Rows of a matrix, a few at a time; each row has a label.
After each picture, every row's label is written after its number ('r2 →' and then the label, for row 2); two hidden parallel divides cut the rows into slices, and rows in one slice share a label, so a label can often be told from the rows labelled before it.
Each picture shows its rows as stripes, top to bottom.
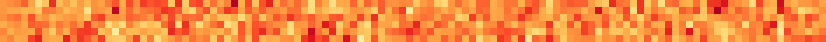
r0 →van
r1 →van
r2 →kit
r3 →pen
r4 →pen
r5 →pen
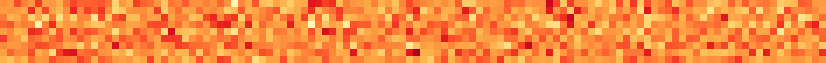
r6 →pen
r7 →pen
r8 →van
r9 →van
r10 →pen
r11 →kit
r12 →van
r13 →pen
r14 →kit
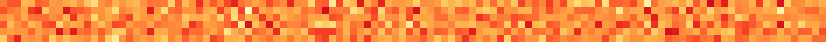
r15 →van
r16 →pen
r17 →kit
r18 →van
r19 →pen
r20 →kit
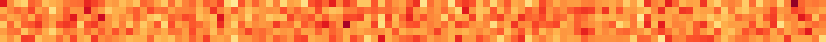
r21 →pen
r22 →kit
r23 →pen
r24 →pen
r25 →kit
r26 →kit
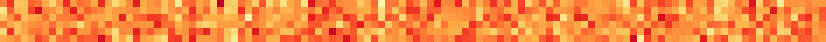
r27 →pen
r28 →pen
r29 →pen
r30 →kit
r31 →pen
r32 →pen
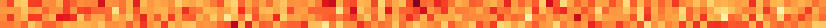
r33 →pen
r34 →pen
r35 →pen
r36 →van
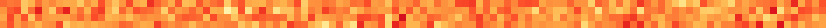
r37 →kit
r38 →pen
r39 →kit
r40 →van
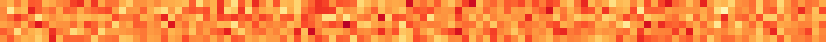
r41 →pen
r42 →pen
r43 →van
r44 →pen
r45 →kit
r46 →kit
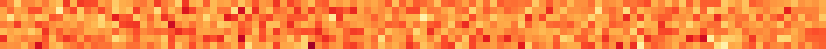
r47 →kit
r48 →pen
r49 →van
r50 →kit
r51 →kit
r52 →pen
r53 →pen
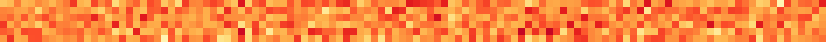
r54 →pen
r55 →van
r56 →kit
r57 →van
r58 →pen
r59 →pen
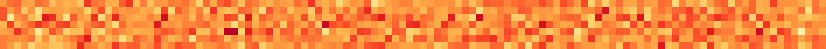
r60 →kit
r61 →kit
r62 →van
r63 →pen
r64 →van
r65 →kit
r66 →kit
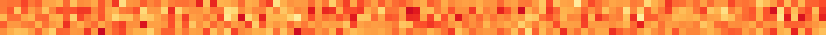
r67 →kit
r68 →pen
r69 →pen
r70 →kit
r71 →kit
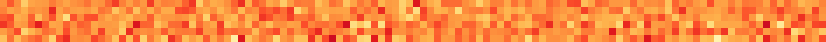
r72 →kit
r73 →kit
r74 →kit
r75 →pen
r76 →kit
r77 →pen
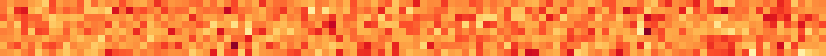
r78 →kit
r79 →van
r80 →pen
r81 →pen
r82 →pen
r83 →kit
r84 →van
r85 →van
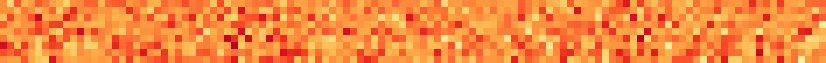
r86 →kit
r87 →kit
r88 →pen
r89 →kit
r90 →pen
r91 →van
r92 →van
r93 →van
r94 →van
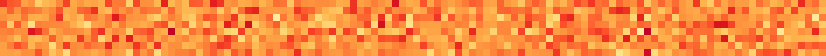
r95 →kit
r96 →kit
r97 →van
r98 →van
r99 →pen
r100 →van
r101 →kit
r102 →kit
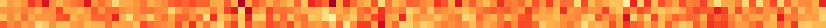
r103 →pen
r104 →van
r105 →van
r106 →van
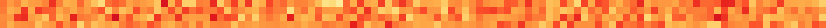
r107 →van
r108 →kit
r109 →van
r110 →kit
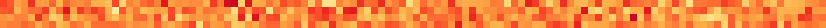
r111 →van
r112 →pen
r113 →pen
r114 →kit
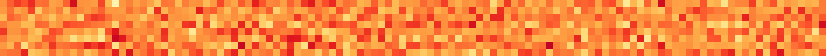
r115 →pen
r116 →kit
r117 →kit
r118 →pen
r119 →van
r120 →van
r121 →pen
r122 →van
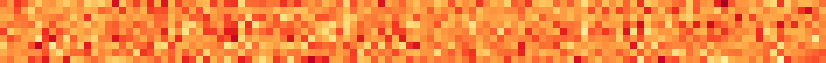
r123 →van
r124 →kit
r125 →kit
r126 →van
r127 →van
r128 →van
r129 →pen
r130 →kit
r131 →pen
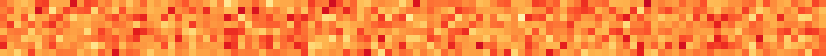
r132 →pen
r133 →pen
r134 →van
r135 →kit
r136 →kit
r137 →van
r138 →van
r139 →kit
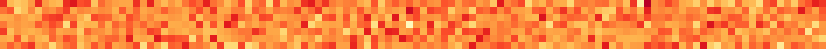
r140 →pen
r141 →kit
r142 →kit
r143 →van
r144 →kit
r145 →kit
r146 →pen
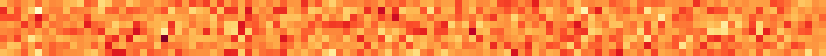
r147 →kit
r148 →van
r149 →kit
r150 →pen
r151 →pen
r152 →van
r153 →kit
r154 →van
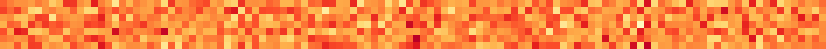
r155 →pen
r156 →van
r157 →pen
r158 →pen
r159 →van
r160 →pen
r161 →pen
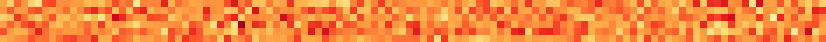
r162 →van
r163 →pen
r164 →van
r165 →pen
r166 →pen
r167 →kit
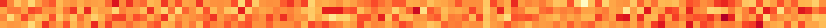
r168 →van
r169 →pen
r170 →van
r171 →kit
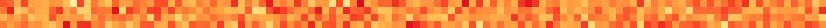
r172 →van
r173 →kit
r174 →kit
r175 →pen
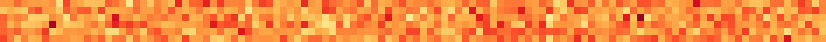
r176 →kit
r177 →pen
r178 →van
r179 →van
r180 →kit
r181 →kit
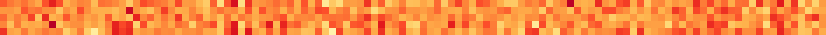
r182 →van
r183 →kit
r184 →kit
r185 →van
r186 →van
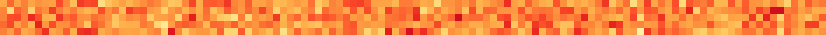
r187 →kit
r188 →kit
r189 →pen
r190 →kit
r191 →pen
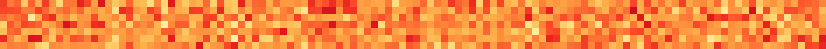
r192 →pen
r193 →pen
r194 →van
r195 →pen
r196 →kit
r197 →pen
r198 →kit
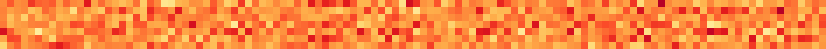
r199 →pen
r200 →van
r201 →kit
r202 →pen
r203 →van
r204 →pen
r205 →kit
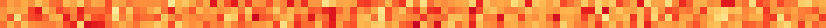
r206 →van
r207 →pen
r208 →pen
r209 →pen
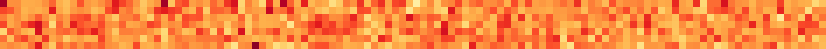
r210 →van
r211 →van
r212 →pen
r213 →pen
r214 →pen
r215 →kit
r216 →pen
